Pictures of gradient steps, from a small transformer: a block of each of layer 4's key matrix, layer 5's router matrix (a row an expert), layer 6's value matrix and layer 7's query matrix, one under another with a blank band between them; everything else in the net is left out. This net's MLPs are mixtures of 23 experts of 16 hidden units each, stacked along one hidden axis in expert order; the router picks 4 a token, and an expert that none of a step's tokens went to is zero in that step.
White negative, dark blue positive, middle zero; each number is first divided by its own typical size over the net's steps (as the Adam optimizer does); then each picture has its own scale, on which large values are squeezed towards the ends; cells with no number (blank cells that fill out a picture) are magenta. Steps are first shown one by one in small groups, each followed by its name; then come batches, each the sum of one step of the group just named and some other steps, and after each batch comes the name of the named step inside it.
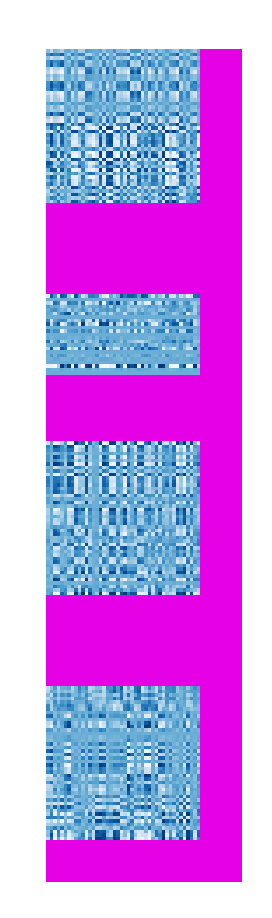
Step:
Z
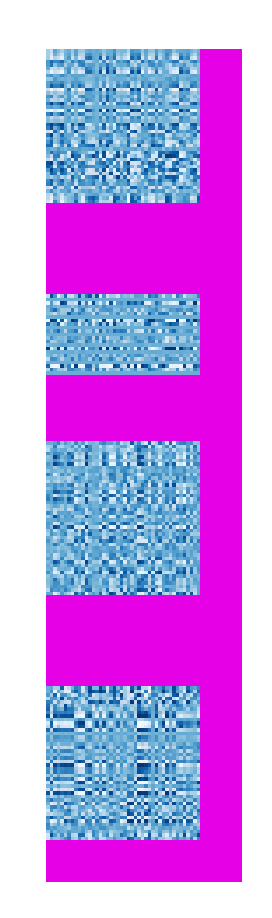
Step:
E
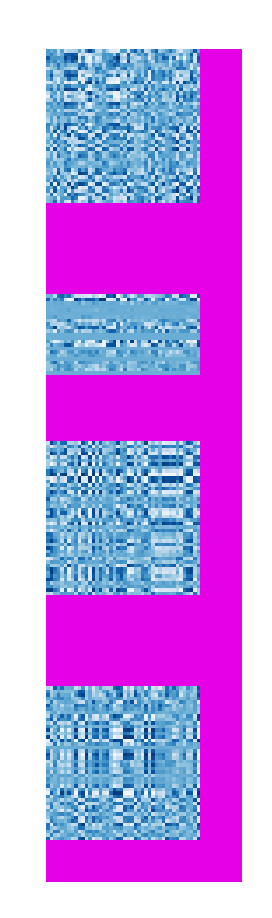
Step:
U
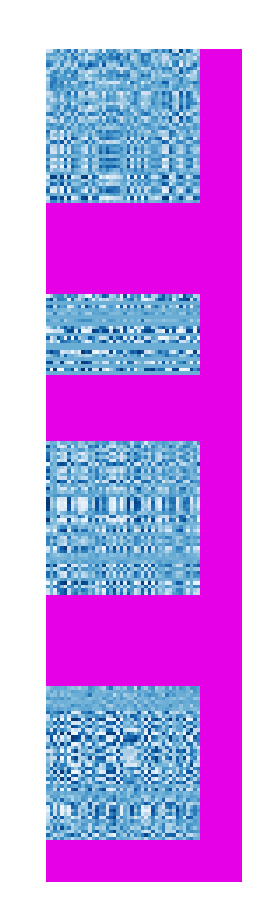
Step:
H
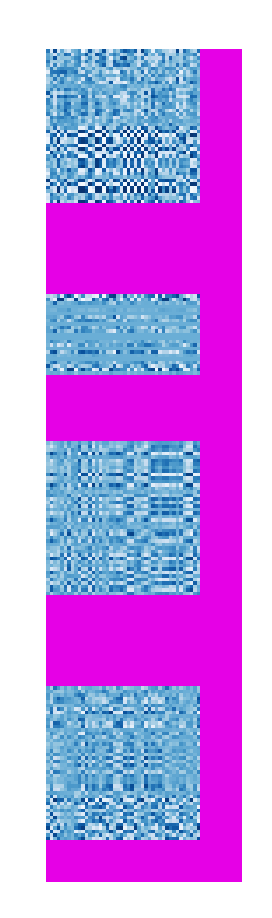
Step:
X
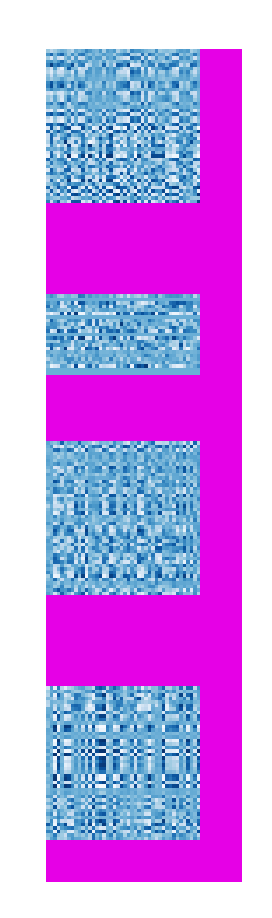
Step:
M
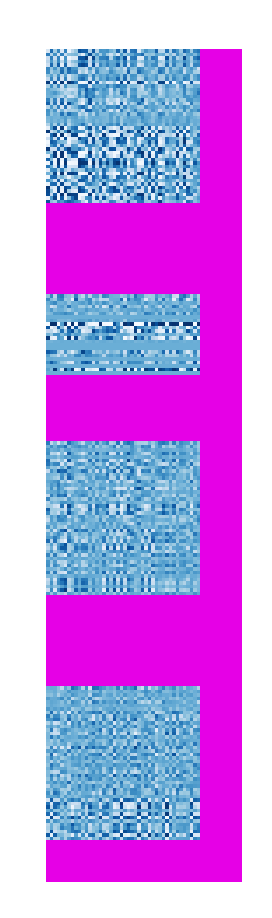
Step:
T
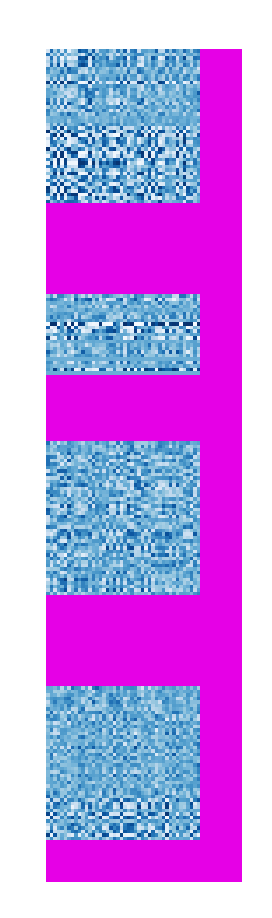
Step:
T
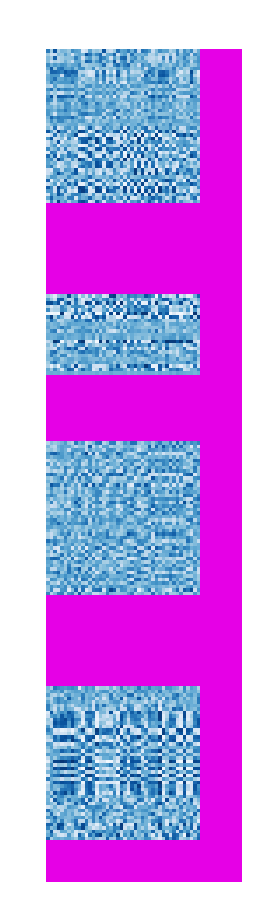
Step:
X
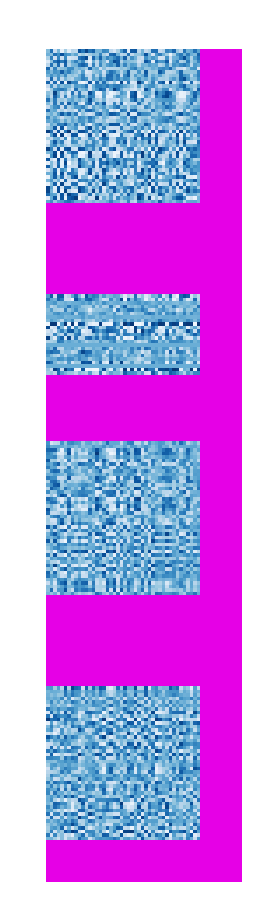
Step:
T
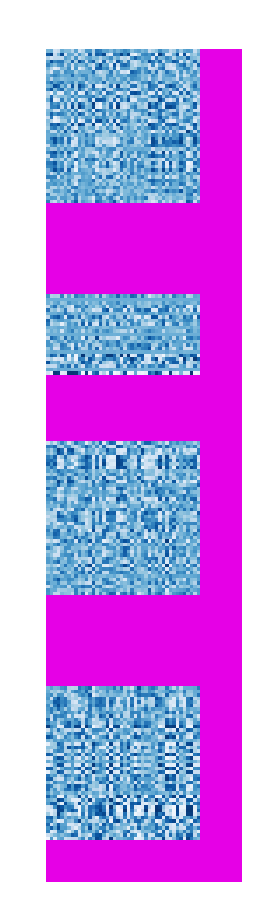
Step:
Z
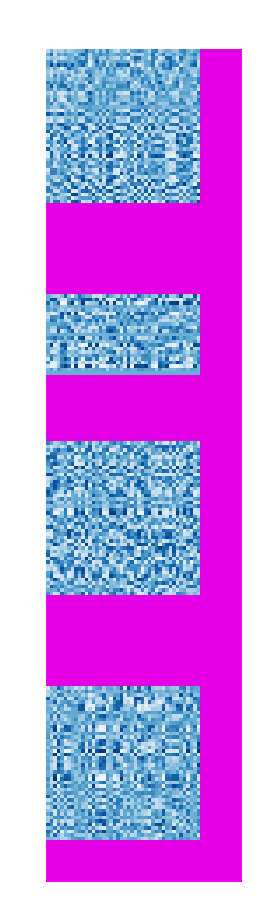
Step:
M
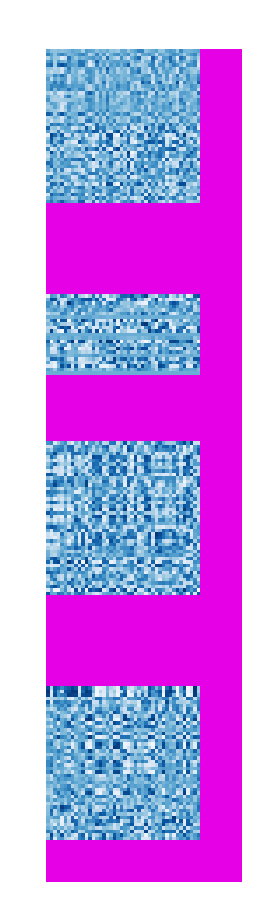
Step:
Z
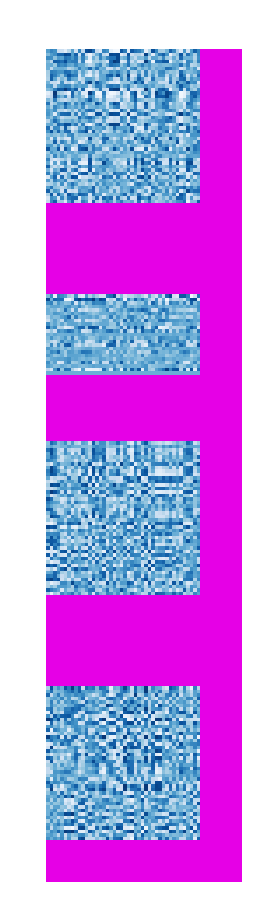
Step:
U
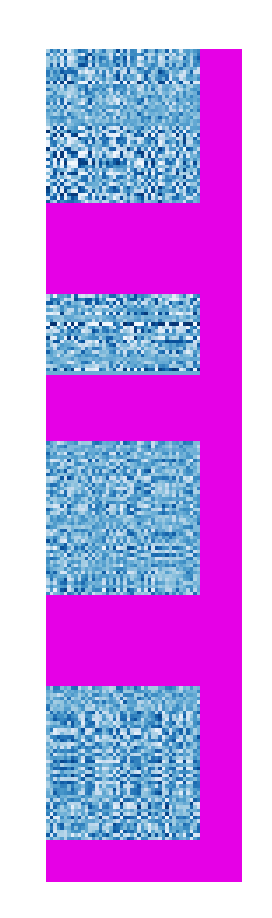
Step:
T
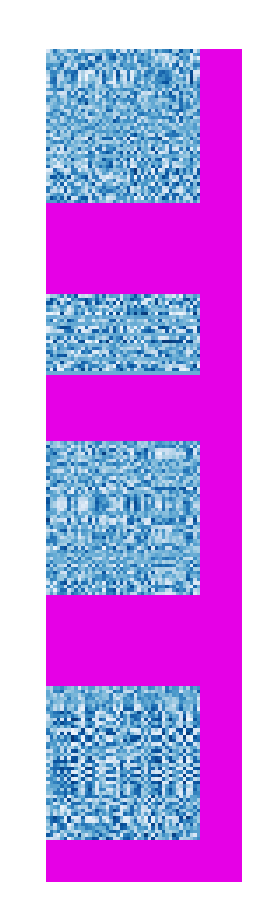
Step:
H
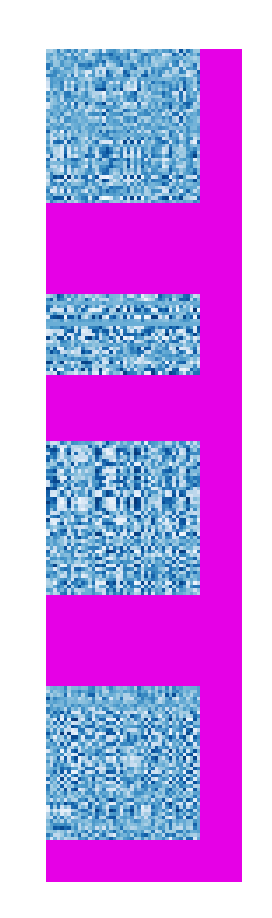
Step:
H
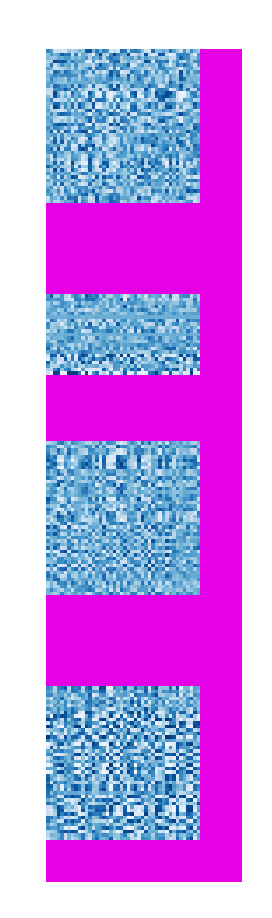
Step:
E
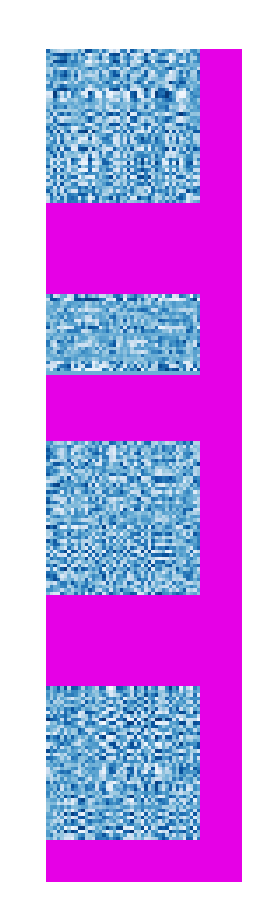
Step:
Z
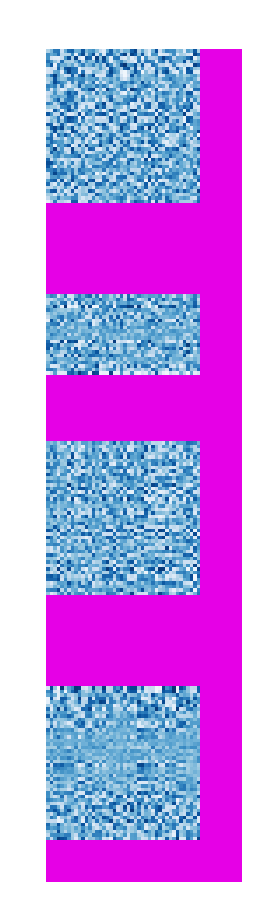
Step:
E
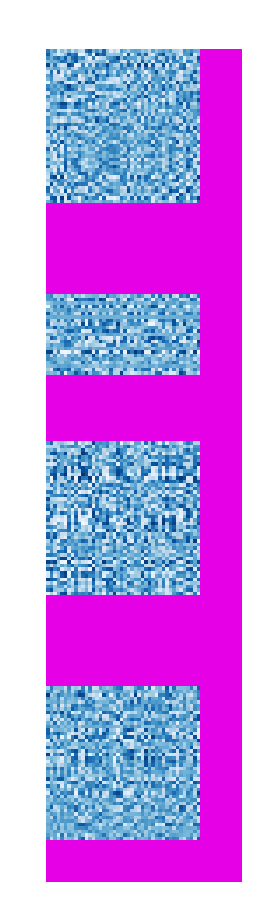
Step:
U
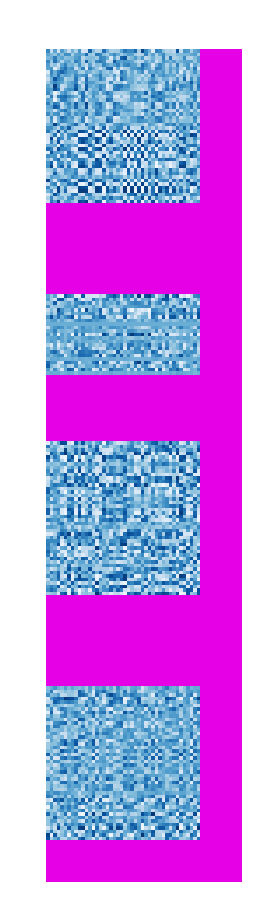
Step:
X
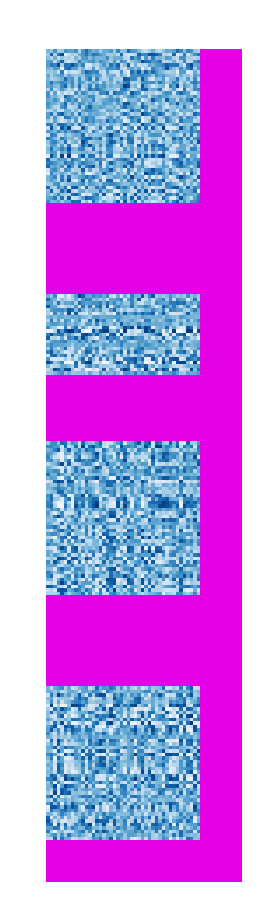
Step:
M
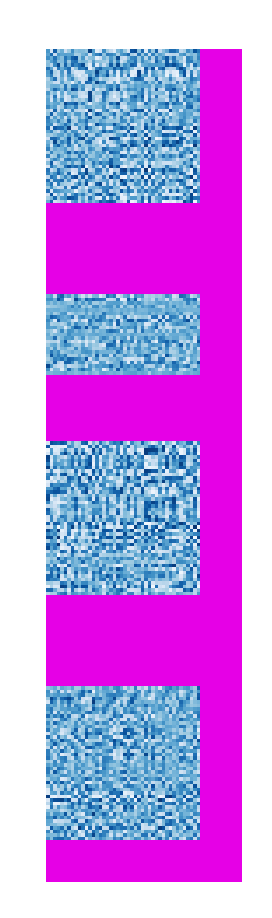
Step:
U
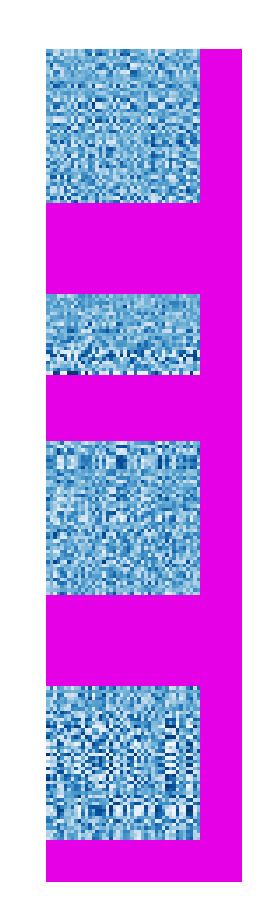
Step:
M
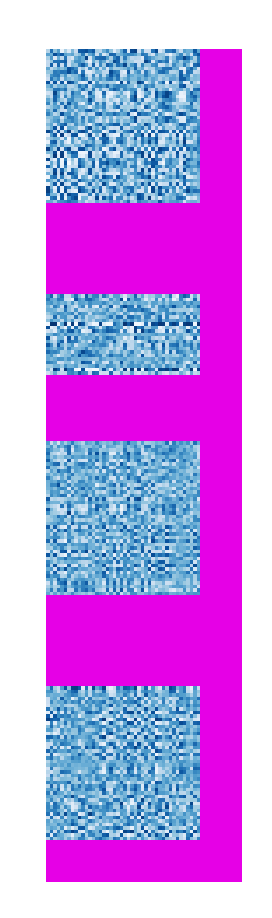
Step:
T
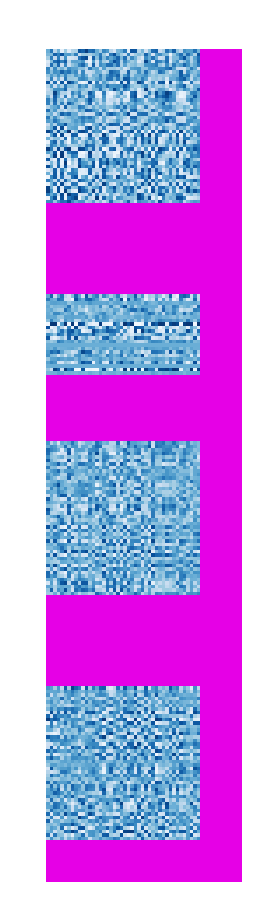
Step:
T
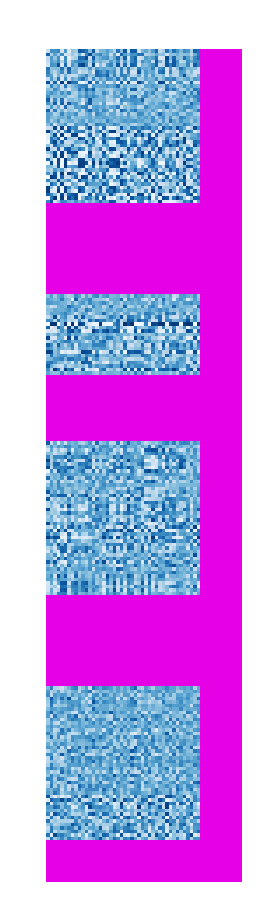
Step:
T
